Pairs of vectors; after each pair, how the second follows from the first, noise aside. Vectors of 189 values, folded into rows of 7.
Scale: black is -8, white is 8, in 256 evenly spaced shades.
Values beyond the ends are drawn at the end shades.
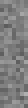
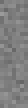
reversed, shrunk.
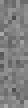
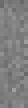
reversed, negated, shrunk.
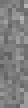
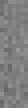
reversed, negated, shrunk.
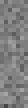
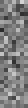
reversed, negated, scaled up.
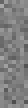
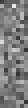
reversed, negated, scaled up.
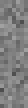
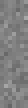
reversed, negated, shrunk.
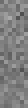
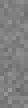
reversed, negated, shrunk.
